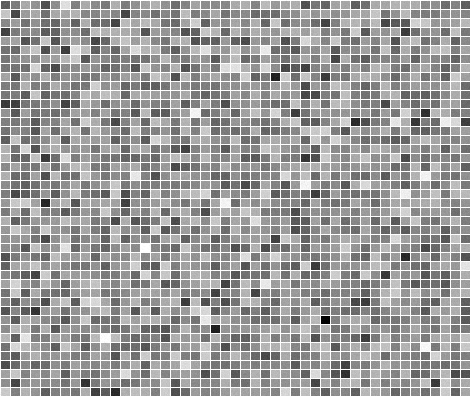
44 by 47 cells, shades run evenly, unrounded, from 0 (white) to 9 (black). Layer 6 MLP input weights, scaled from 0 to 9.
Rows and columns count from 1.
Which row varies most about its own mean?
14
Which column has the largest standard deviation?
31
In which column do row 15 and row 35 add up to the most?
4
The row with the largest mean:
12
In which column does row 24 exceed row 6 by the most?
21
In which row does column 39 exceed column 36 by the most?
3
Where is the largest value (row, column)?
36, 33
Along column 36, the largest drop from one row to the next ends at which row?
15
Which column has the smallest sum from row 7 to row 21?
46
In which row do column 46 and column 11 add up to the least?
38
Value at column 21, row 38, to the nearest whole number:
5
